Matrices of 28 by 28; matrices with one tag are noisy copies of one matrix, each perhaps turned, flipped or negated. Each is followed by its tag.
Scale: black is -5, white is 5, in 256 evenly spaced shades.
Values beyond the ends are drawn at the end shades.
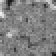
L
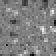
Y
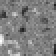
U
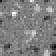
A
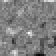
U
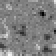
A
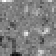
U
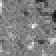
U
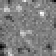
A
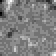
L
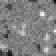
A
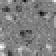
A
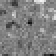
U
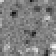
A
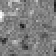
U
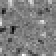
Y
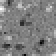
A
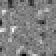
Y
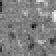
U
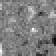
U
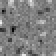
Y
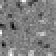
Y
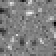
Y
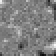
L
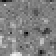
U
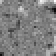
L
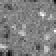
A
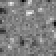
Y
